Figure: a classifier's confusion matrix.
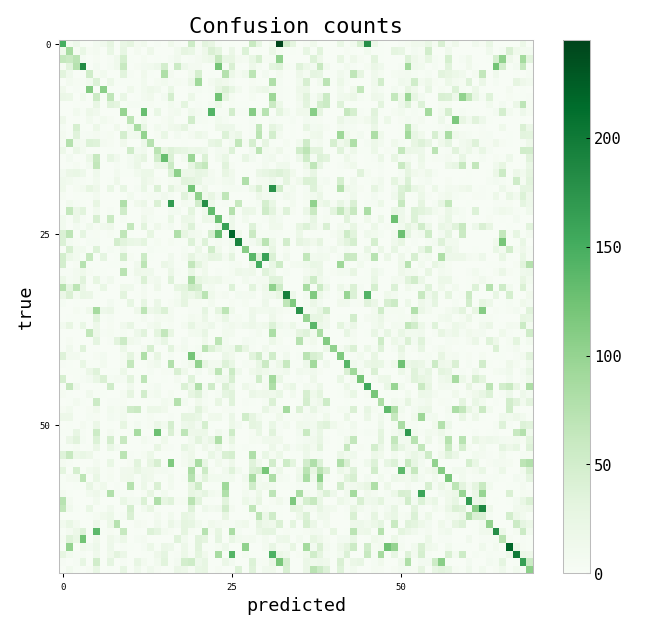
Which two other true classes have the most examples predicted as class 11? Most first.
51, 48
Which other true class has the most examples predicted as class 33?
48
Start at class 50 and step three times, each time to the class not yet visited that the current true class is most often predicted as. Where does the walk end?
9
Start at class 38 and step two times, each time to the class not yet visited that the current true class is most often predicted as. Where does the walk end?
19
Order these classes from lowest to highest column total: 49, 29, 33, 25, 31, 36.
33, 29, 49, 25, 36, 31
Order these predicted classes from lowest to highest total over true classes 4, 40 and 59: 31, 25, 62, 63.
63, 25, 31, 62
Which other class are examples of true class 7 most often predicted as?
23
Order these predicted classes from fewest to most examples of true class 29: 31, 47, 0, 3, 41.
47, 31, 0, 3, 41
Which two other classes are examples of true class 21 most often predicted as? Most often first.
16, 37
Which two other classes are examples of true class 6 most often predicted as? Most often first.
4, 44
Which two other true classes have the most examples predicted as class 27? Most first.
66, 18
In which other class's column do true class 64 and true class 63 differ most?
5
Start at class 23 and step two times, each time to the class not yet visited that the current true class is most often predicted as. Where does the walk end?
53
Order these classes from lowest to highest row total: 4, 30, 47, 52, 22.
30, 47, 4, 52, 22
